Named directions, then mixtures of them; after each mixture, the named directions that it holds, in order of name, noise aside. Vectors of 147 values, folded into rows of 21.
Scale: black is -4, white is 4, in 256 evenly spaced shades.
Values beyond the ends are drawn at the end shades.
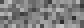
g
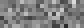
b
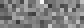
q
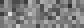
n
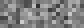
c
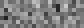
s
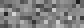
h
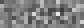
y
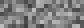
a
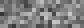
a, c, g.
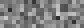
a, s, y.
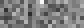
q, s, y.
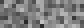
a, g, q.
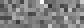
q.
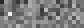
n.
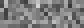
a, n, s.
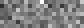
q.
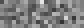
g, q, y.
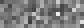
y.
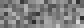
h, q.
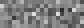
q, y.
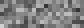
a.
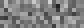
s.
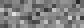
h.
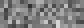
a, h, s.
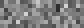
a, s.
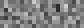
s.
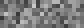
b, c, n.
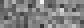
a, g, q.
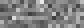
b, q.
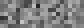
c.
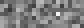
a, c, y.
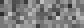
n.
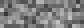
a, h.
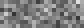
h.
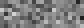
h.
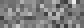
b.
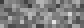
a, c.
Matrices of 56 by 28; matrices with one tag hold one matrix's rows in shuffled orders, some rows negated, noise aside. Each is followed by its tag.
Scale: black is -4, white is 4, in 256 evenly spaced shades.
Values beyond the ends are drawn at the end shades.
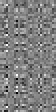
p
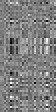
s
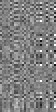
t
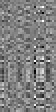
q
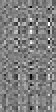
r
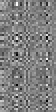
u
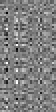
p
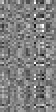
q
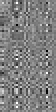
u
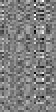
q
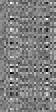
s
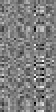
q
